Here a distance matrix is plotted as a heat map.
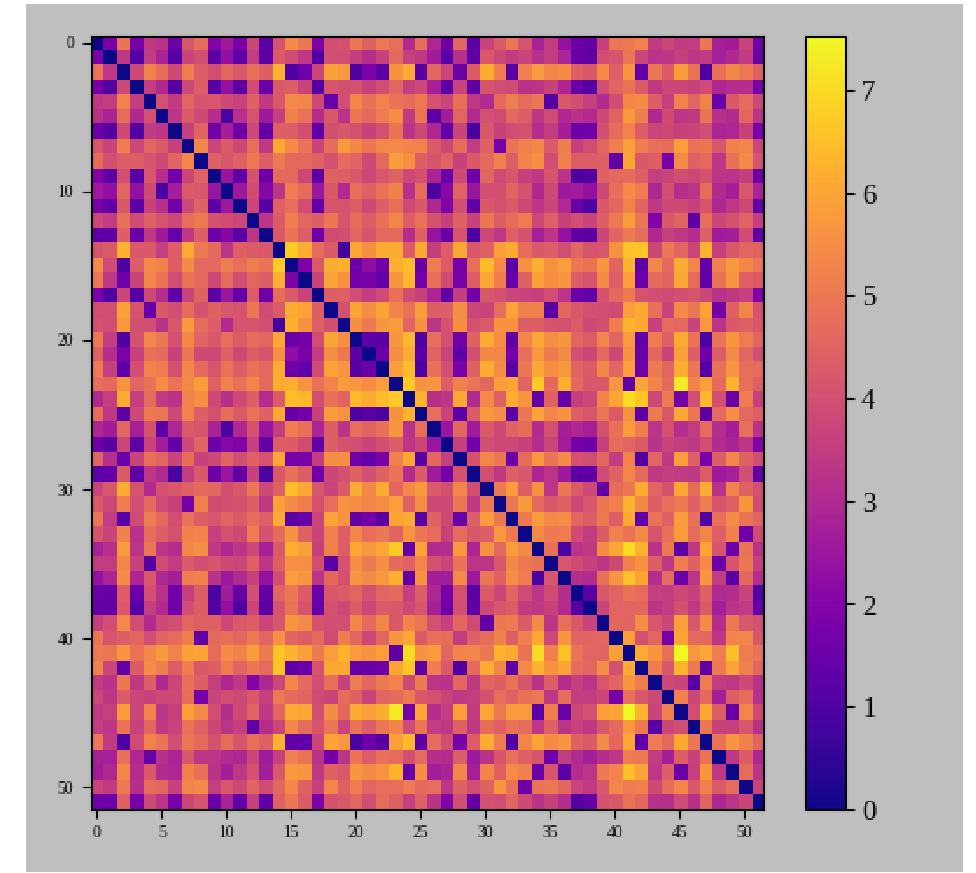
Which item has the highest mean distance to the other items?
41
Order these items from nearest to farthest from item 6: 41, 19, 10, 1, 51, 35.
1, 51, 10, 35, 19, 41
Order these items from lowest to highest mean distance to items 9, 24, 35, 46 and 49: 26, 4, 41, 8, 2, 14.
26, 4, 14, 8, 2, 41
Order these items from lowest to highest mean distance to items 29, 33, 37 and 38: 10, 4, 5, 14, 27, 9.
9, 27, 10, 5, 4, 14
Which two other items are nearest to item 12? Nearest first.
46, 43
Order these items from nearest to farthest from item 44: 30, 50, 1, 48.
48, 1, 30, 50
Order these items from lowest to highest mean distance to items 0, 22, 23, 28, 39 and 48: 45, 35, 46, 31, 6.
6, 35, 46, 31, 45
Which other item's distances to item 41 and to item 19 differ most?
14
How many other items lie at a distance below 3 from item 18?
3
